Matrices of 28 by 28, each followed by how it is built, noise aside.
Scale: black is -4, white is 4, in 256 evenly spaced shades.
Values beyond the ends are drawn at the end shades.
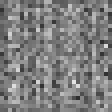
blocks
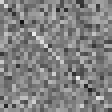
diagonal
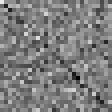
diagonal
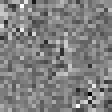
block diagonal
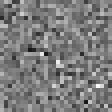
block diagonal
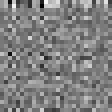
low rank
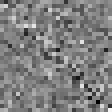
banded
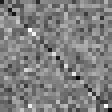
diagonal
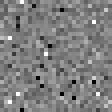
sparse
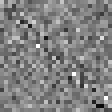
banded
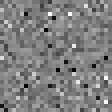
sparse
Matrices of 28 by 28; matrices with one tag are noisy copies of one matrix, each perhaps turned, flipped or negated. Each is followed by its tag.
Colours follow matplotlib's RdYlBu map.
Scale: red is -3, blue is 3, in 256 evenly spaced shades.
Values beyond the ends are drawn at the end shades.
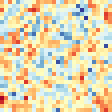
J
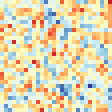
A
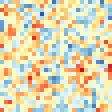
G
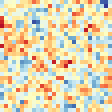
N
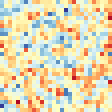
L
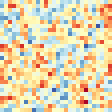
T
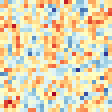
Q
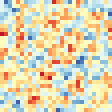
J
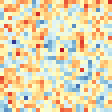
L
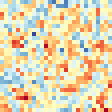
L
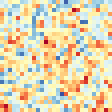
L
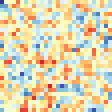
N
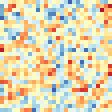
T
